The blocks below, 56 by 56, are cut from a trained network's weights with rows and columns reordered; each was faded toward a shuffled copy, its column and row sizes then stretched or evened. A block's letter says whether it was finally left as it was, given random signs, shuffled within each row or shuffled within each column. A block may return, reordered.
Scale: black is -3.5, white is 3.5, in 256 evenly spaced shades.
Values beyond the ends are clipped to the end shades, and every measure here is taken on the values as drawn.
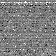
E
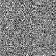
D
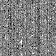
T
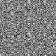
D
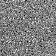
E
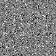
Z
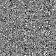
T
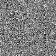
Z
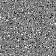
E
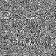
D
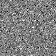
E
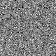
E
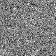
E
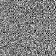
D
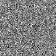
Z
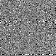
Z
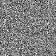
T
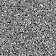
E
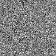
Z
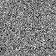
E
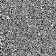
T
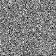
T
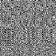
D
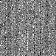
T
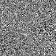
Z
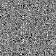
Z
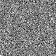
E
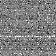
D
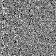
T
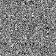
Z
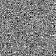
D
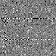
D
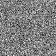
E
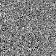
Z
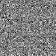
Z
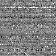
D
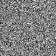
E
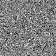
E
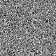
Z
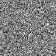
D
